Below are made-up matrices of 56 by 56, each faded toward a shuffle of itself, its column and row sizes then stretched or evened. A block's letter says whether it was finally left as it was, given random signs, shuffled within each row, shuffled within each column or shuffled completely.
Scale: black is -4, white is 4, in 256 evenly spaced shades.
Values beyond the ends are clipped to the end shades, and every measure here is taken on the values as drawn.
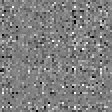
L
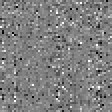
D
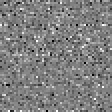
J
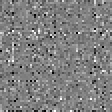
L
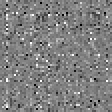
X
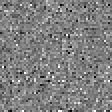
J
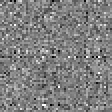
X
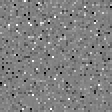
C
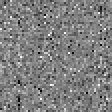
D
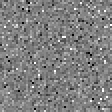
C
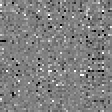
X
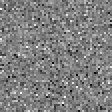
C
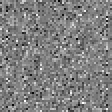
D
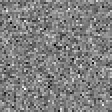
C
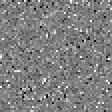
C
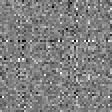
X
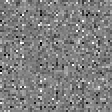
L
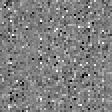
D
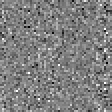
D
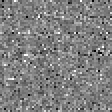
J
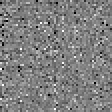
D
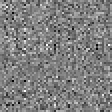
X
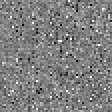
D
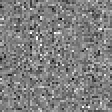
D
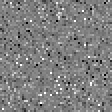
C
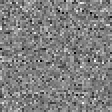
J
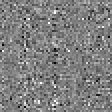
X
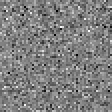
J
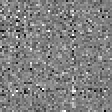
L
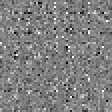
X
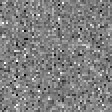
D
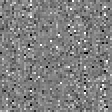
D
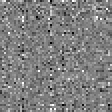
X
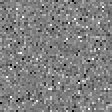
C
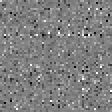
L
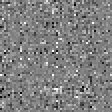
L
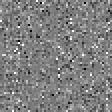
D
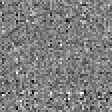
L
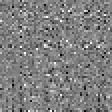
X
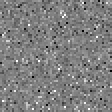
C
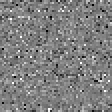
J
